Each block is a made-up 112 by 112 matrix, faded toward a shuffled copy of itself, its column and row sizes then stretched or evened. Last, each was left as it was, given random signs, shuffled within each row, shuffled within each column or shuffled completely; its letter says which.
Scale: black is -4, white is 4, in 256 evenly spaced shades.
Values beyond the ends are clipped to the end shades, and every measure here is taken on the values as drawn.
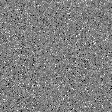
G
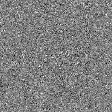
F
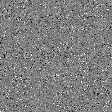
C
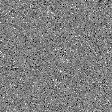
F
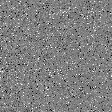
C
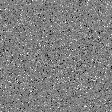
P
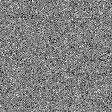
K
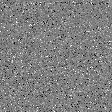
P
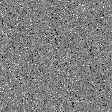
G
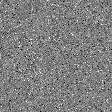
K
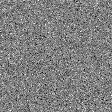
K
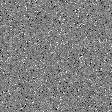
K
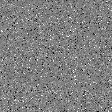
C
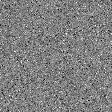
K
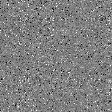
F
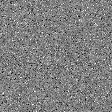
P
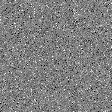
G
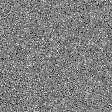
K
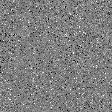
C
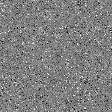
C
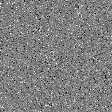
G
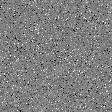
K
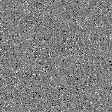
F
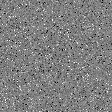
K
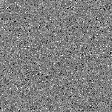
F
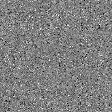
F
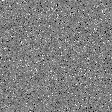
K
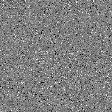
F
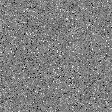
G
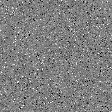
G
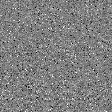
F
